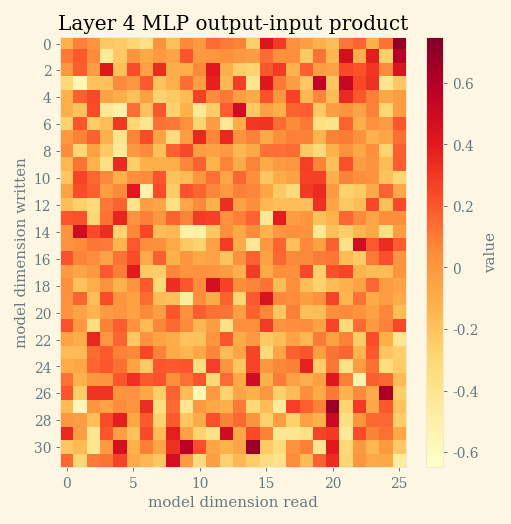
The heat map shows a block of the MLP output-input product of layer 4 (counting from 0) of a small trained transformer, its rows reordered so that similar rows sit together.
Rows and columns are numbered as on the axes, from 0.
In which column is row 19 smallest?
9
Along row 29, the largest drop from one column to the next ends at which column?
21
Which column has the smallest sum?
10
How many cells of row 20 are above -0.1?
21
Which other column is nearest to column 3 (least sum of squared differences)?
0
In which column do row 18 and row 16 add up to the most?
11
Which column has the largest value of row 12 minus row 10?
25
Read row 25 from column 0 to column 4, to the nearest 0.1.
0.1 -0.1 0 0 0.2
